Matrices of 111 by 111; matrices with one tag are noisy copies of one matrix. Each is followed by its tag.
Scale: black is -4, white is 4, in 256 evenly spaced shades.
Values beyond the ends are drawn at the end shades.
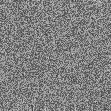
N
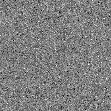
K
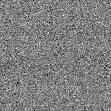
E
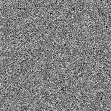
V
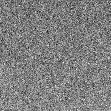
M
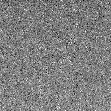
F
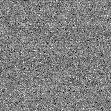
E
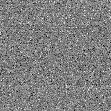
E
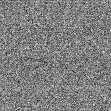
E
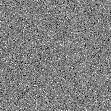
K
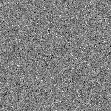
V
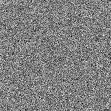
V
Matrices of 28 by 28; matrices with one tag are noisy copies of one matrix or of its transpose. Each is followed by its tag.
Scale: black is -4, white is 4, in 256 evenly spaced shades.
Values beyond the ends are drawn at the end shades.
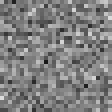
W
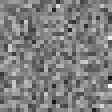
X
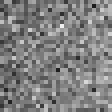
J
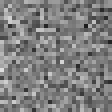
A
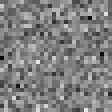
X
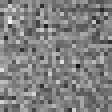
A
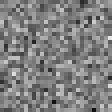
X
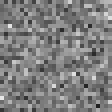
W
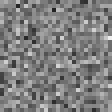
X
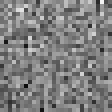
A
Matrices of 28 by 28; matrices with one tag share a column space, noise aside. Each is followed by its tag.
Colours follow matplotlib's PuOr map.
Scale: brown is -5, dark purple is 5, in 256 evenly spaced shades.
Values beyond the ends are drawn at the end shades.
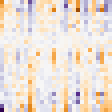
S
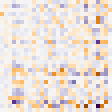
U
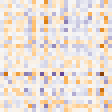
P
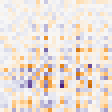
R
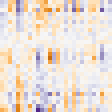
S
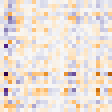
P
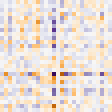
P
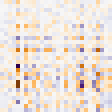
R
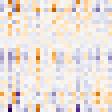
S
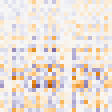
R
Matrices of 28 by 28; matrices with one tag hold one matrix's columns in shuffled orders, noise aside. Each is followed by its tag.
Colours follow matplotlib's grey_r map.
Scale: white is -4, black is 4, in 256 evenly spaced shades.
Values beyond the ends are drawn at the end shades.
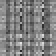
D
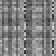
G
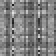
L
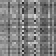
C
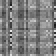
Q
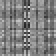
Q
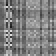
Q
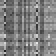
D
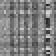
L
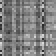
D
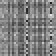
C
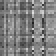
L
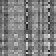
D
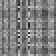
Q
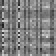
Q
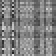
G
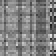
D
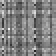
L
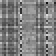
C
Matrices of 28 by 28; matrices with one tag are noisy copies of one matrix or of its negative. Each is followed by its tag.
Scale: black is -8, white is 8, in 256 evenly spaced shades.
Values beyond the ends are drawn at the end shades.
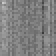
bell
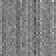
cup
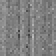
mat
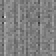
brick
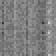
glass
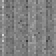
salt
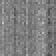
glass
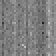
glass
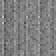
brick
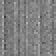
brick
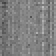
bell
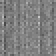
brick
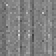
mat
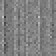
brick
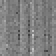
mat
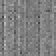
brick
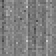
salt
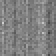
glass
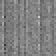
brick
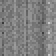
glass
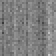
glass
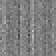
mat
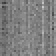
bell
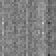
glass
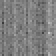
glass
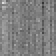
bell
